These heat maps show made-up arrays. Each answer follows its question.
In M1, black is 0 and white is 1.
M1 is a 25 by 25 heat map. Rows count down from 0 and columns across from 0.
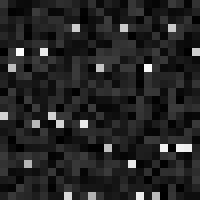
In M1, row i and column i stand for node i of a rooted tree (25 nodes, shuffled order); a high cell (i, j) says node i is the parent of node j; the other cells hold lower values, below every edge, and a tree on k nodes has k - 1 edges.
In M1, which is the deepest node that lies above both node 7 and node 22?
18
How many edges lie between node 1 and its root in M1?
4
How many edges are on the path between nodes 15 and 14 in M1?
7
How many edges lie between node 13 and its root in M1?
5
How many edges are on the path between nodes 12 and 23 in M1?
3
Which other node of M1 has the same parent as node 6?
0
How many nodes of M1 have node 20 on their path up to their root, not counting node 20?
8
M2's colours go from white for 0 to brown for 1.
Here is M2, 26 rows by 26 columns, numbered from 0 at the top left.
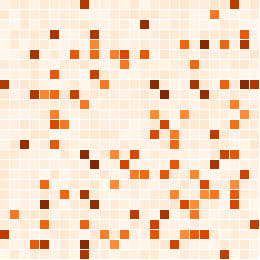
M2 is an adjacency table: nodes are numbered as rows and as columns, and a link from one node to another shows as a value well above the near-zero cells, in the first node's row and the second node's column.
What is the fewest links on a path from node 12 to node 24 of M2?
3
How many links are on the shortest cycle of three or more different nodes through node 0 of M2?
4
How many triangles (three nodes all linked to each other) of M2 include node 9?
3
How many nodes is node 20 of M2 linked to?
5
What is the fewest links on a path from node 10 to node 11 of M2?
3
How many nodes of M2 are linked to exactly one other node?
2
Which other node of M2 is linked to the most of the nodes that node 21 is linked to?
node 17
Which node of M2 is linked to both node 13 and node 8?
node 15
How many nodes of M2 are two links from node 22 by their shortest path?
10
